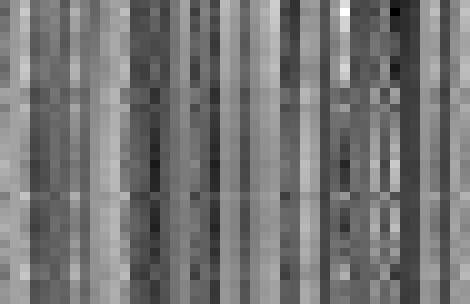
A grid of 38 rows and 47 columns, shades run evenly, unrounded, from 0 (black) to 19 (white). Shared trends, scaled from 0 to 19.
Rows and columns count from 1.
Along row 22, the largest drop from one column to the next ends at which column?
41
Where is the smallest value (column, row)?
40, 2
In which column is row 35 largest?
3
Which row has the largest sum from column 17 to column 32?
1
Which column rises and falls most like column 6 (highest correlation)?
33
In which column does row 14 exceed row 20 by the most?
35
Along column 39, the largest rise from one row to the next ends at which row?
25
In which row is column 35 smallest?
21
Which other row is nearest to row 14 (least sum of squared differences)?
11
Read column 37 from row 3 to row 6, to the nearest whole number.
6 6 6 6
